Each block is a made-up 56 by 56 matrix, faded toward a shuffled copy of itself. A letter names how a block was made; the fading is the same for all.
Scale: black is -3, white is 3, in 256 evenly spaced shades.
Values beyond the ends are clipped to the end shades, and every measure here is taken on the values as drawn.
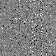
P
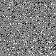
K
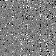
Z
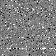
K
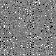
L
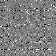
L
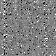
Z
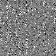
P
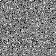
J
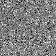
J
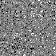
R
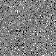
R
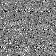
J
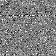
J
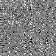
R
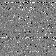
K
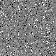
P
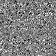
J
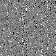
P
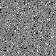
P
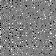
L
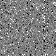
P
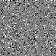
R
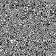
J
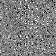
R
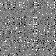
L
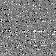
K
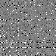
L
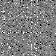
Z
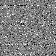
J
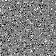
P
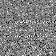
J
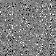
Z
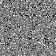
J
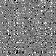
L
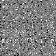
R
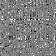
L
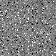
P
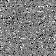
K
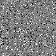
R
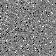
P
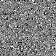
J
